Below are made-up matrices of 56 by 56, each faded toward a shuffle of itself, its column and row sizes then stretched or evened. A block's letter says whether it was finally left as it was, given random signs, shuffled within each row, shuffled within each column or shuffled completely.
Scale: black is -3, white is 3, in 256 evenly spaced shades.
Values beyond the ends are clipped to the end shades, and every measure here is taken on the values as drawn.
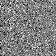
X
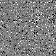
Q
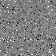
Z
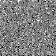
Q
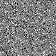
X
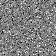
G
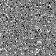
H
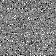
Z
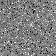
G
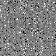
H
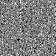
X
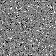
G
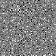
H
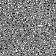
Z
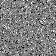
G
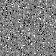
X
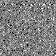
Z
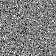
G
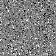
X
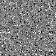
Q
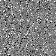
X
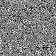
Z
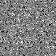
Z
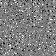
Z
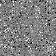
Q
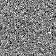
X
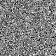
G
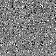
Q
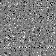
Q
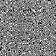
H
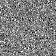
Z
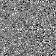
Q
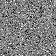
G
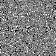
Q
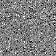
H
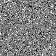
Z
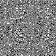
H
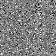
Q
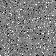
G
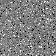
X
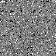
Q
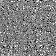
Q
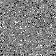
Q
